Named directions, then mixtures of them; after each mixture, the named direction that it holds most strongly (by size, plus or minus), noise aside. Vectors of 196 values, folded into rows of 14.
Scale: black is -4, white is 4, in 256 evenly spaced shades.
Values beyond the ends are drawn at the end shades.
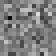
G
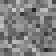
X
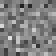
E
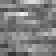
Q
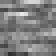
Q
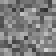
X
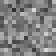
X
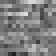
Q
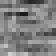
Q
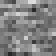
Q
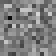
G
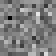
G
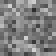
X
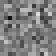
G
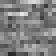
Q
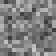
X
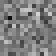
G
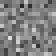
E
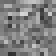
G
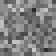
X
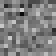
E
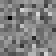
G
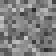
X
